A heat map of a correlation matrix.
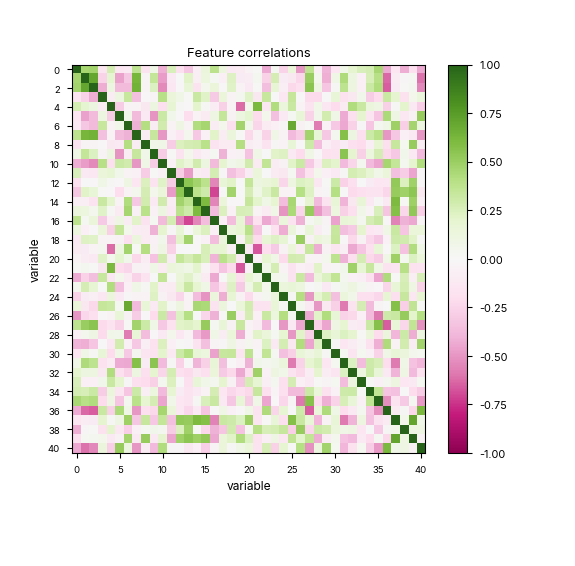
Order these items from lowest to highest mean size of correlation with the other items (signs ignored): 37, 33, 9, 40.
33, 9, 40, 37
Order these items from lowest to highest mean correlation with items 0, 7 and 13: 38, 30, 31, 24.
24, 38, 30, 31
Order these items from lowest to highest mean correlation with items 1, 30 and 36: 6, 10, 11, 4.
6, 4, 11, 10
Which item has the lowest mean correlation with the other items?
16
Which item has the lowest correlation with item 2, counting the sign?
36
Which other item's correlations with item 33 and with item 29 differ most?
0
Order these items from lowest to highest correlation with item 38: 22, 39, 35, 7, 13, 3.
35, 3, 7, 39, 22, 13
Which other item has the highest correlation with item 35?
27
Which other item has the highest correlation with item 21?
4
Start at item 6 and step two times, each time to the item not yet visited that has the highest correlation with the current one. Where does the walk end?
37
